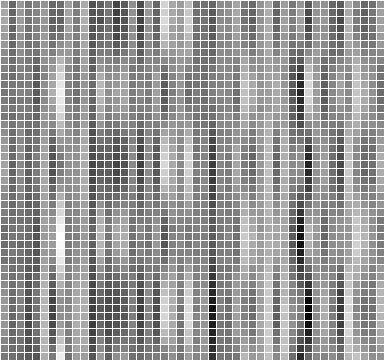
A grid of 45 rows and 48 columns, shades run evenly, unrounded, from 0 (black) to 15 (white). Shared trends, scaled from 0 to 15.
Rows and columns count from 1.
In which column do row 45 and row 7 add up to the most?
8
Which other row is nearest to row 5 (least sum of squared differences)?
1
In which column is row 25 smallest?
27
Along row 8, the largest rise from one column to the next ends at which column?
39
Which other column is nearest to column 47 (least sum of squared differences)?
42
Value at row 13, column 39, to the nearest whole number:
12
